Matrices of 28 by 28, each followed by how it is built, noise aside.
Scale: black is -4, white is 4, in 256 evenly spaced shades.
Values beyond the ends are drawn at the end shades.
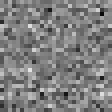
low rank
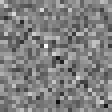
diagonal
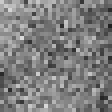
smooth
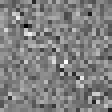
banded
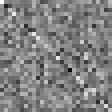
diagonal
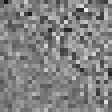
upper triangular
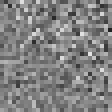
upper triangular
